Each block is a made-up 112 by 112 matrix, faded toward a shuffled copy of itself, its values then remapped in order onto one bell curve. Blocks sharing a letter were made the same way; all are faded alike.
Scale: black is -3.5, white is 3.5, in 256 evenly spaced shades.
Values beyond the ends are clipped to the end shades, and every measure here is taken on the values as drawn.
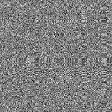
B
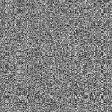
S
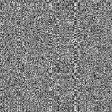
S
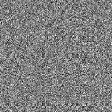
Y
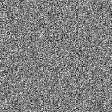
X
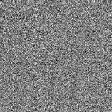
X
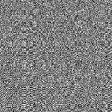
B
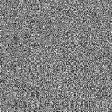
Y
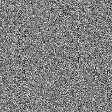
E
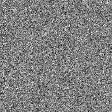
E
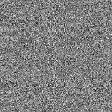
X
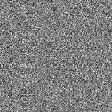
X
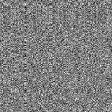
B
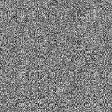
Y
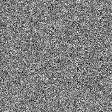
E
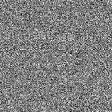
X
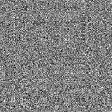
Y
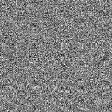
X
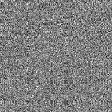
Y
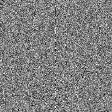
E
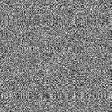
B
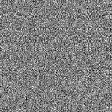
Y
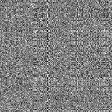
S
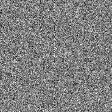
E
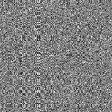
S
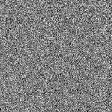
X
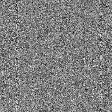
E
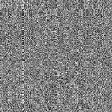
S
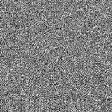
X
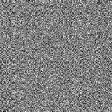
B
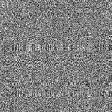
Y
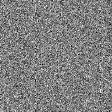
E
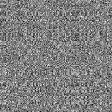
B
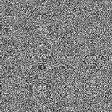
Y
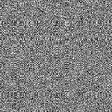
B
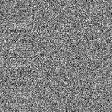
X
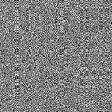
S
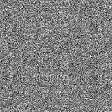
X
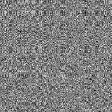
S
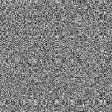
B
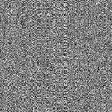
S
